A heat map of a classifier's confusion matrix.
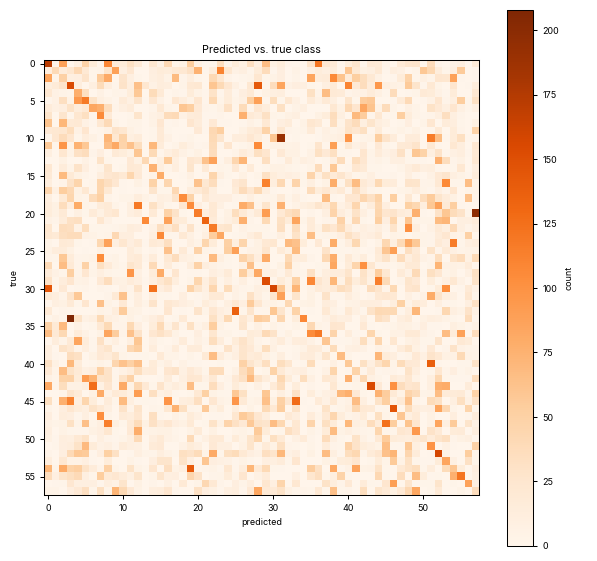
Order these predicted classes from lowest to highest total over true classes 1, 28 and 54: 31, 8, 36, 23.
31, 36, 8, 23
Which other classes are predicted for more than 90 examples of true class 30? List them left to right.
0, 14, 53
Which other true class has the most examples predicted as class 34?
42
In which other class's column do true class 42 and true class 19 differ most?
12
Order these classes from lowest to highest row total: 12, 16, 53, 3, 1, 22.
53, 12, 22, 1, 16, 3
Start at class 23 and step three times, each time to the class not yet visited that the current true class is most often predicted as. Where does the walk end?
38
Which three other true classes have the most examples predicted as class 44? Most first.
29, 3, 39
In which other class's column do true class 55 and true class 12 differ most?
54
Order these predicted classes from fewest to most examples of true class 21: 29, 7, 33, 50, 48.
50, 7, 29, 48, 33
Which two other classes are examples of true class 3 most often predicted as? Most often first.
28, 40
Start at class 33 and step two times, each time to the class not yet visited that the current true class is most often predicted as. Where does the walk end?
46
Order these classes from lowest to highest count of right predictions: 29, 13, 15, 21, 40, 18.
13, 40, 15, 18, 21, 29
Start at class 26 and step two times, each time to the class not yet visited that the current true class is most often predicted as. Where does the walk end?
41
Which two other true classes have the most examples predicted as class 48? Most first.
22, 24
